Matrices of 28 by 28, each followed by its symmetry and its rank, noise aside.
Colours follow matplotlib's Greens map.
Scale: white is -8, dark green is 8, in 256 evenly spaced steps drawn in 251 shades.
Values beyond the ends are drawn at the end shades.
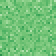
no symmetry, rank seven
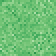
symmetric, rank eight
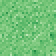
symmetric, rank seven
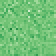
antisymmetric, rank six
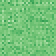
no symmetry, rank seven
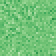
antisymmetric, rank eight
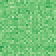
no symmetry, rank eight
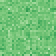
no symmetry, rank six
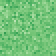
antisymmetric, rank eight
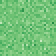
no symmetry, rank seven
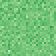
no symmetry, rank six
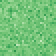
symmetric, rank eight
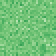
no symmetry, rank six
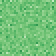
antisymmetric, rank six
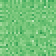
antisymmetric, rank six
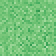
no symmetry, rank seven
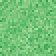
symmetric, rank seven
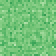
antisymmetric, rank eight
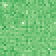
symmetric, rank six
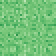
antisymmetric, rank six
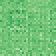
no symmetry, rank six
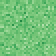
symmetric, rank seven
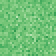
no symmetry, rank eight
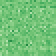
antisymmetric, rank six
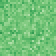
symmetric, rank seven
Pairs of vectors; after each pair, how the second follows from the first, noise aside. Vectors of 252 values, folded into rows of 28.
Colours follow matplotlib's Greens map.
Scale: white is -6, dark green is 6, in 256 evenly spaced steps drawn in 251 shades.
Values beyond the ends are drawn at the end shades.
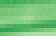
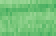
reversed, shrunk.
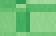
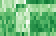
negated, scaled up.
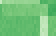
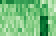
negated, scaled up.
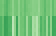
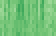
reversed, negated, shrunk.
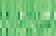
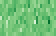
reversed, partly zeroed.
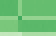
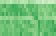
reversed.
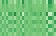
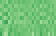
reversed, negated, shrunk.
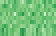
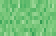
reversed, negated, shrunk.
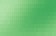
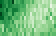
negated, scaled up.
